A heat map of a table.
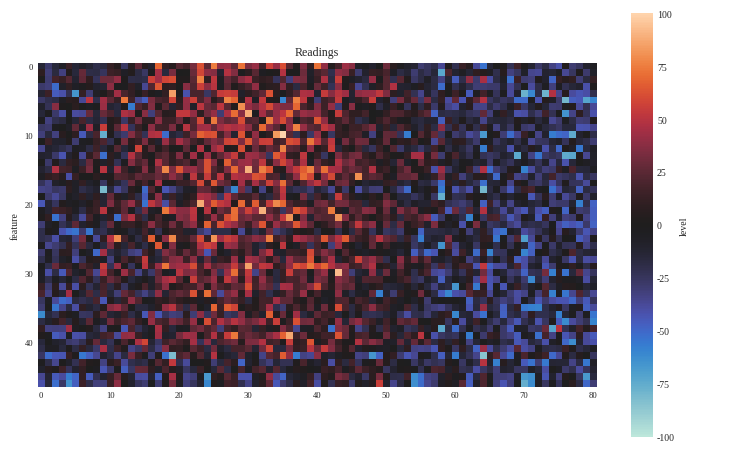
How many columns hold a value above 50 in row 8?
6
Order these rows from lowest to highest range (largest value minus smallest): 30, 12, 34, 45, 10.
34, 45, 12, 30, 10
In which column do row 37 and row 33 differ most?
26
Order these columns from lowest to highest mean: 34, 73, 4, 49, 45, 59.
73, 59, 4, 49, 45, 34
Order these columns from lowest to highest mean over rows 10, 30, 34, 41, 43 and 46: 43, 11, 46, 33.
46, 11, 33, 43
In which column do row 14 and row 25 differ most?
11
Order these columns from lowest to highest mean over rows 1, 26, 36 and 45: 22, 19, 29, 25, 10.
22, 29, 10, 19, 25
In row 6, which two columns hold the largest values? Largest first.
29, 37
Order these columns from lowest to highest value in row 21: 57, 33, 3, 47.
57, 3, 33, 47
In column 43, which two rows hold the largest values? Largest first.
30, 22
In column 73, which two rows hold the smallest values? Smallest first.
4, 43
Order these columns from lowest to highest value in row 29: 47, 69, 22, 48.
69, 47, 48, 22
